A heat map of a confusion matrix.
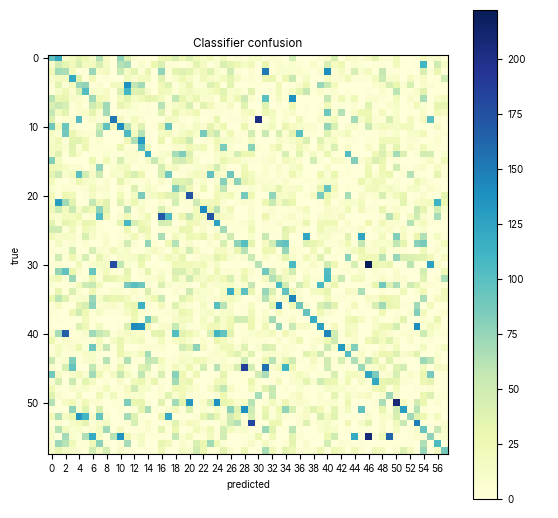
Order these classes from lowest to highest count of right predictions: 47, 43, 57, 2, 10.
2, 57, 43, 47, 10
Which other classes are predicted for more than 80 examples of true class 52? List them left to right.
4, 5, 7, 17
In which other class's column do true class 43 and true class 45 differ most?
28
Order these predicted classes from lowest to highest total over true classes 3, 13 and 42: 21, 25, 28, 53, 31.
53, 28, 31, 21, 25
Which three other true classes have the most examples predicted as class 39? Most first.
33, 20, 4
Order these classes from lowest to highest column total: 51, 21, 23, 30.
30, 51, 21, 23
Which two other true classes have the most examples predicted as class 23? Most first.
17, 56
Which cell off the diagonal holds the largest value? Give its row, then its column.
30, 46
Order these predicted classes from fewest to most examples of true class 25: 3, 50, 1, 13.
50, 3, 13, 1
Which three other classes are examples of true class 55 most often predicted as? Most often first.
46, 49, 10
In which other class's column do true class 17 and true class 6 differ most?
35
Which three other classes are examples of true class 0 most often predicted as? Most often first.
1, 10, 7
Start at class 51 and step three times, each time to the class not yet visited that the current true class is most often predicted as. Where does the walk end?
26
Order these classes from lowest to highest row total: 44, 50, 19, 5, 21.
19, 5, 21, 44, 50
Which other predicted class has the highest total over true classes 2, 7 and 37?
31
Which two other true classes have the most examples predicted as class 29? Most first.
53, 13
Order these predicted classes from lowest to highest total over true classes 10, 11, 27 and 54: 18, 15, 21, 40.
15, 21, 18, 40
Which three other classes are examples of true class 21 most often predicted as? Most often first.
1, 56, 2
